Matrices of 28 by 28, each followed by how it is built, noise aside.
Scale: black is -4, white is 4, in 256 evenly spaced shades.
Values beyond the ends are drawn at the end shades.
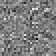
low rank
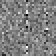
uneven columns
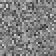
noise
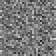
repeating rows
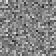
repeating rows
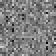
uneven columns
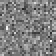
low rank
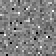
sparse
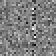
uneven columns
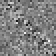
banded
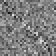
banded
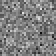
noise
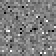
sparse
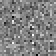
uneven columns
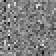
uneven columns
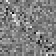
banded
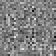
low rank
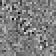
banded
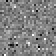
sparse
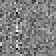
uneven columns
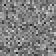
noise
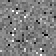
sparse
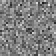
noise
